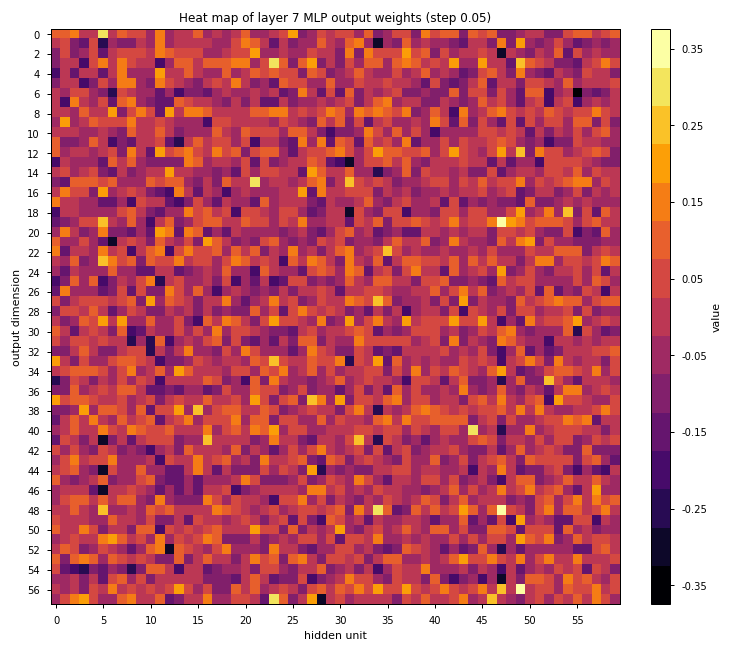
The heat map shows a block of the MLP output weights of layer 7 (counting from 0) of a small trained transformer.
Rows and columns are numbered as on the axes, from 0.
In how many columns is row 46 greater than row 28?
28
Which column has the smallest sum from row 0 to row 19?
10
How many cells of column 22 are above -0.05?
34
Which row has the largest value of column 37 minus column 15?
29
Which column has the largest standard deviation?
47
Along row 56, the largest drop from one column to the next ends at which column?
50
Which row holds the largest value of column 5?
0
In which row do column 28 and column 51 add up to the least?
44
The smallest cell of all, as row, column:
6, 55
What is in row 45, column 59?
-0.05
